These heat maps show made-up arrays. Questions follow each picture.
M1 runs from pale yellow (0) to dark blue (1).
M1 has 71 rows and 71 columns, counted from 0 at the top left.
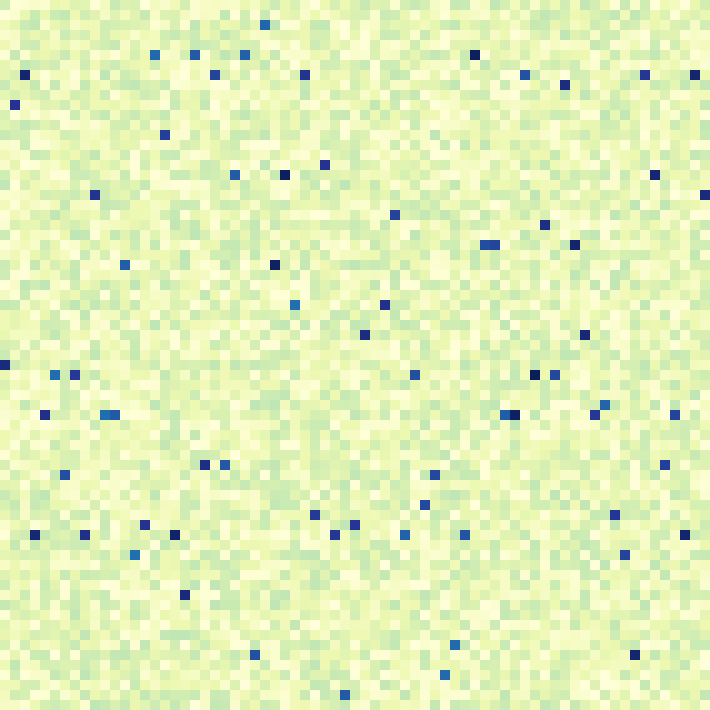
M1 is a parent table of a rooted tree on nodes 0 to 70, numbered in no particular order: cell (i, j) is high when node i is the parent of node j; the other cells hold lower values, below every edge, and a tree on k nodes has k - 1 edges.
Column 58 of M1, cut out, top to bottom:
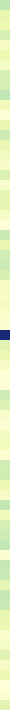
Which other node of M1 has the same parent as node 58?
36
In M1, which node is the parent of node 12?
26
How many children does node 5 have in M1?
4
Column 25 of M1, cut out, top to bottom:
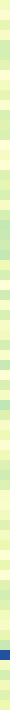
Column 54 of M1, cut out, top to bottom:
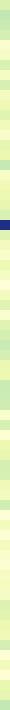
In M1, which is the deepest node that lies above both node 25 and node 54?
53
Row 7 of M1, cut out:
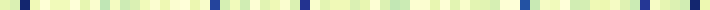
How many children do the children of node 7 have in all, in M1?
8
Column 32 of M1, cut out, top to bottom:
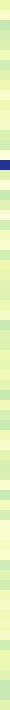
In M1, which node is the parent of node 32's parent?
13
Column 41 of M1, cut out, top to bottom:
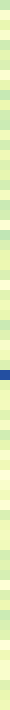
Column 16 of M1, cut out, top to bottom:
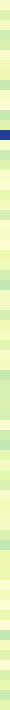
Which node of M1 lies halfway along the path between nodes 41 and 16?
55
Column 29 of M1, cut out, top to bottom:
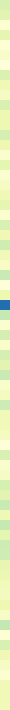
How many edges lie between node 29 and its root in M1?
3
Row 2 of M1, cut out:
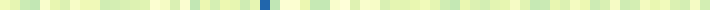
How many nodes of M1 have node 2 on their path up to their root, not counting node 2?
3
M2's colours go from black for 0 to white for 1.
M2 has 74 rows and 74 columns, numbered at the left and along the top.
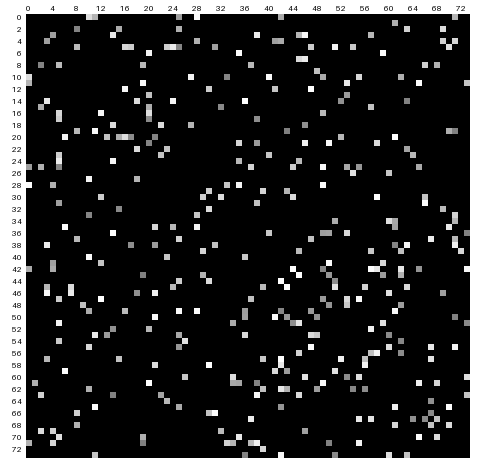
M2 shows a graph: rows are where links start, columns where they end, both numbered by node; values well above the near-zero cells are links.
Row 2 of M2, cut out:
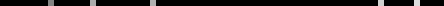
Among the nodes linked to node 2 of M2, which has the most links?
node 25
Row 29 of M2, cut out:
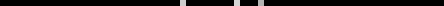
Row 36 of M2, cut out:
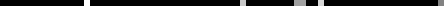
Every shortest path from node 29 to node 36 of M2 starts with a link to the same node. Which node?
node 43
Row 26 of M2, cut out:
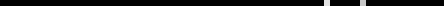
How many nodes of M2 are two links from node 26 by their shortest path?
7
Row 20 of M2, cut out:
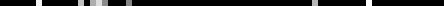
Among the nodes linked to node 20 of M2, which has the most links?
node 61
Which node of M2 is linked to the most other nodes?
node 5
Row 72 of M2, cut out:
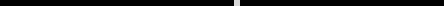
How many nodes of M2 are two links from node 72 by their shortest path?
4
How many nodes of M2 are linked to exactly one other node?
3
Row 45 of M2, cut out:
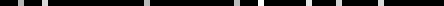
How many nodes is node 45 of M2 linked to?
8
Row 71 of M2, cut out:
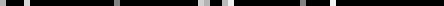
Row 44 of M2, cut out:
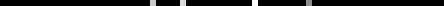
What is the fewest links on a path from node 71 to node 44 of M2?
3
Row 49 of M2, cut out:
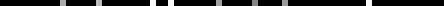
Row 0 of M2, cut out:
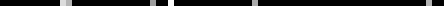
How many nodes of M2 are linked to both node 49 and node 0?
4
